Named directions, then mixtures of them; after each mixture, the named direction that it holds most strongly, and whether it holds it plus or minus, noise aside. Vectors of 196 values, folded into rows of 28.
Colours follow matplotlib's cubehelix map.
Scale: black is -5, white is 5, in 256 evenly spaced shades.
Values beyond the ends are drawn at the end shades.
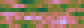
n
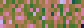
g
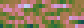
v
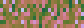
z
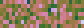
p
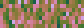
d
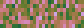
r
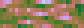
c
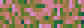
p, minus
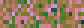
p, minus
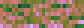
v, minus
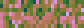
d, plus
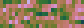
c, minus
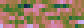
v, minus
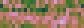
n, plus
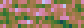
c, plus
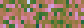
p, minus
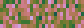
r, minus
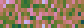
r, plus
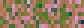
p, minus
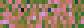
z, minus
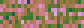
p, plus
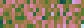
g, minus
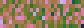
g, plus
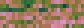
n, plus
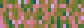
d, plus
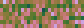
z, plus
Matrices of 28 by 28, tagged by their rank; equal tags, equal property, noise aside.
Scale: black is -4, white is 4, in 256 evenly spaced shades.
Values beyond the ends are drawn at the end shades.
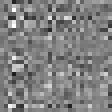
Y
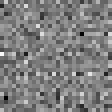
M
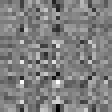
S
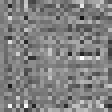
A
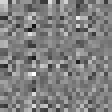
Y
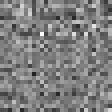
A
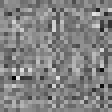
A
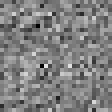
M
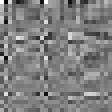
Y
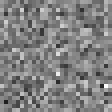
M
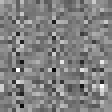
Y
